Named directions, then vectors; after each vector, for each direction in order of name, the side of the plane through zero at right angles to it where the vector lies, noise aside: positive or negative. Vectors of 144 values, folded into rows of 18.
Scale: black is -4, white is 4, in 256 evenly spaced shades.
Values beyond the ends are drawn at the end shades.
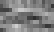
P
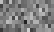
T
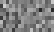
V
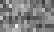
positive, negative, negative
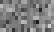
negative, negative, positive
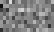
positive, positive, positive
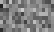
positive, positive, positive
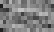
positive, positive, positive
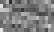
negative, negative, negative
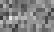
negative, positive, positive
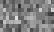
negative, positive, negative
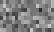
negative, negative, positive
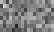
negative, positive, positive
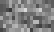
positive, positive, negative
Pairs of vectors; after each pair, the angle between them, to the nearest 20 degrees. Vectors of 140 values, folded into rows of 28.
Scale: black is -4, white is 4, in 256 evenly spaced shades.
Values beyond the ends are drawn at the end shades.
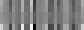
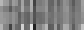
20 degrees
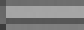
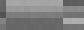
80 degrees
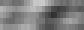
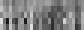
60 degrees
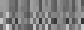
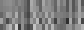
40 degrees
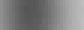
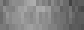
160 degrees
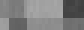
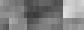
160 degrees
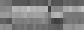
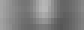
80 degrees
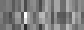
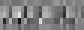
80 degrees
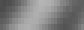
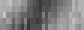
160 degrees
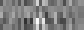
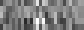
20 degrees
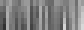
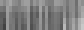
20 degrees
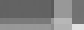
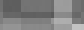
20 degrees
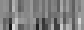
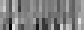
20 degrees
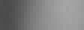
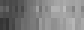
20 degrees
